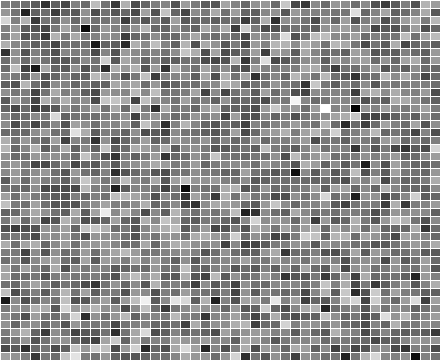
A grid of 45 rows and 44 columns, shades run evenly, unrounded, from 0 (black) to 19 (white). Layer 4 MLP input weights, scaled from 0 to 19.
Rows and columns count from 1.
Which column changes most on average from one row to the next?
36
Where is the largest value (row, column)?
14, 33
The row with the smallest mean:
22
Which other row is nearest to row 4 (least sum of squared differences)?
43
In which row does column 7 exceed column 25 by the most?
45
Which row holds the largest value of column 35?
37
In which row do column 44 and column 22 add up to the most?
20
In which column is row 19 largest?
44
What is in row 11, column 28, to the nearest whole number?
11
